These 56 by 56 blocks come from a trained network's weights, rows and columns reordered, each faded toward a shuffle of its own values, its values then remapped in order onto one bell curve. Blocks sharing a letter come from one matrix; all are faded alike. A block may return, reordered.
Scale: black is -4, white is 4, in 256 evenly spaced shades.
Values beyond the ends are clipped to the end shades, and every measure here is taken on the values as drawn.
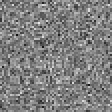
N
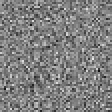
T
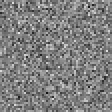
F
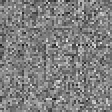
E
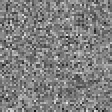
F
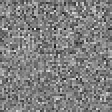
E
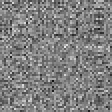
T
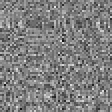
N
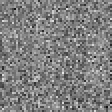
E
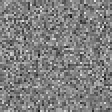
F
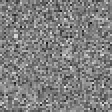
F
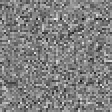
E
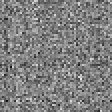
E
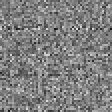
E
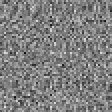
N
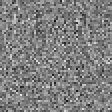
F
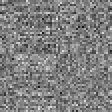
N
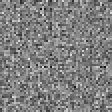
E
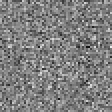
E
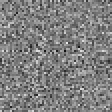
E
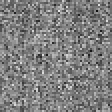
E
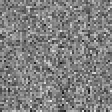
E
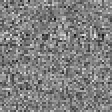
E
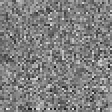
E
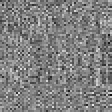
T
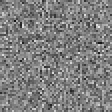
F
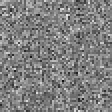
E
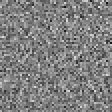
F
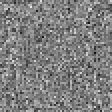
F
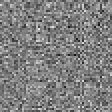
T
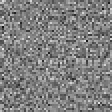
N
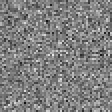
F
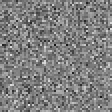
E
